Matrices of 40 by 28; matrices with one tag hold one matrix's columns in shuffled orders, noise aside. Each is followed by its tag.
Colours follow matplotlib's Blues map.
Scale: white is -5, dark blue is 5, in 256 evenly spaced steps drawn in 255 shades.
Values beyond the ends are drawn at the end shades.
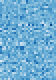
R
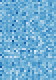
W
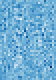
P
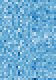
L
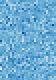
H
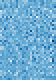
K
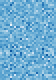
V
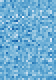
K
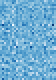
R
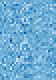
H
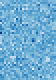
H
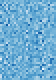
H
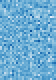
K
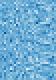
H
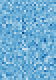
H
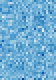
L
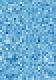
H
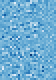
V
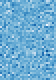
V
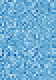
V
